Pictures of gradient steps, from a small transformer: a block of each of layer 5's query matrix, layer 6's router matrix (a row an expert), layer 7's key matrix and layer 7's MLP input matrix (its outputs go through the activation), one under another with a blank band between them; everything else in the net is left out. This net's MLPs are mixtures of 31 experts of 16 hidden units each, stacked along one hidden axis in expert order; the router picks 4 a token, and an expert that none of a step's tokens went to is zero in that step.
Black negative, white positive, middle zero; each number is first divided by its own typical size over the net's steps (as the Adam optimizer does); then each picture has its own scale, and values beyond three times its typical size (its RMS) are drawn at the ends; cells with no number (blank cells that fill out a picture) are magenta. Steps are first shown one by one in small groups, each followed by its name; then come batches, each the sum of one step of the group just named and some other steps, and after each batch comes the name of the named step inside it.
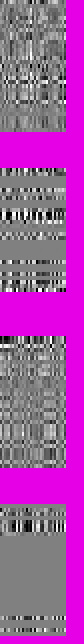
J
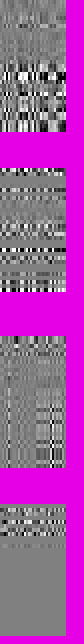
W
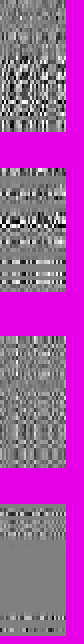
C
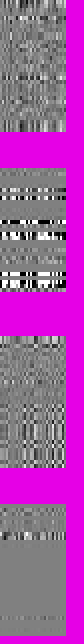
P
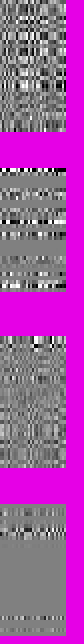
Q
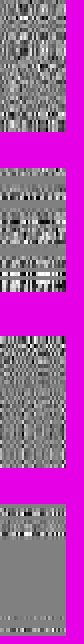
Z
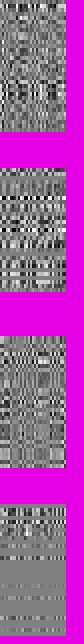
Z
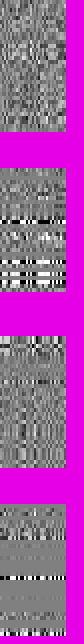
P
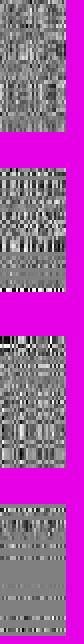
J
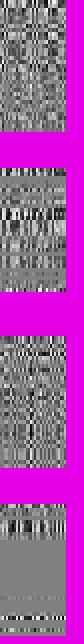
J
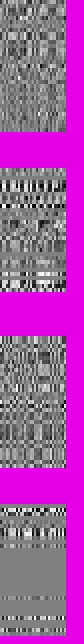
Z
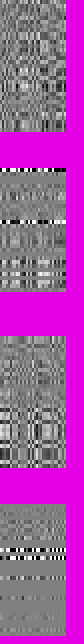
Q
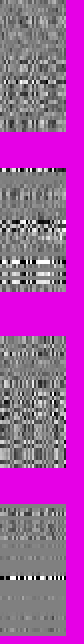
C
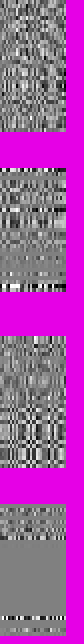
Q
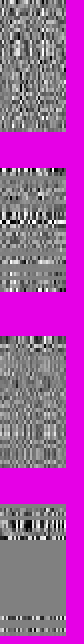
J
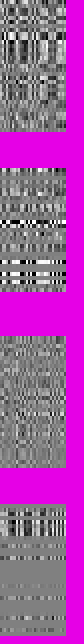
C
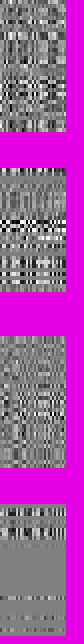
C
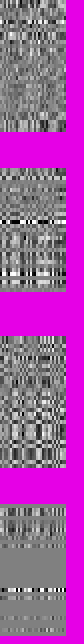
Z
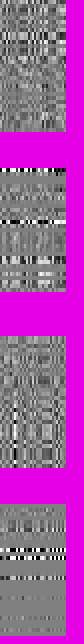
Q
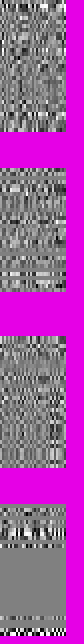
Z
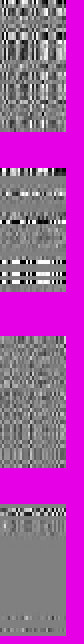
C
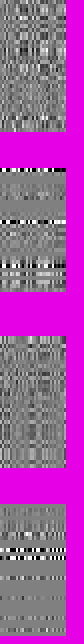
Z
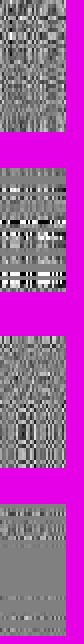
P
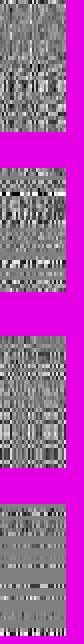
J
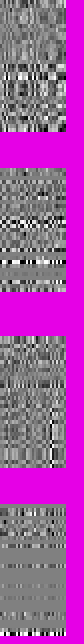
W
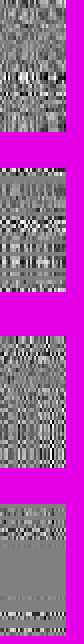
W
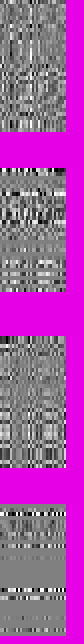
J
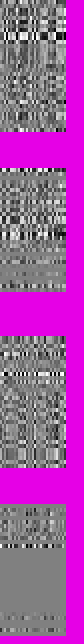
C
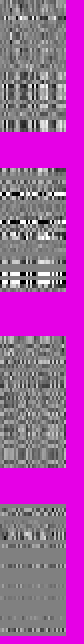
P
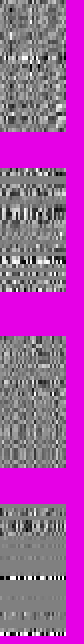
J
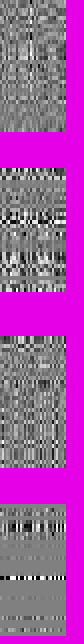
J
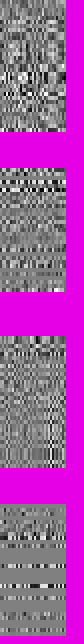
W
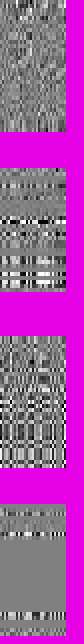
Z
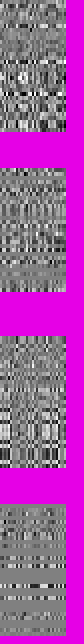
W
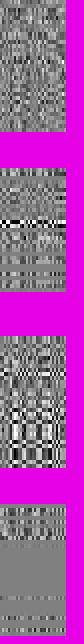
C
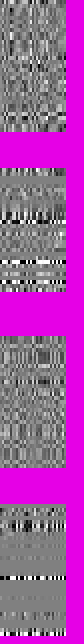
J
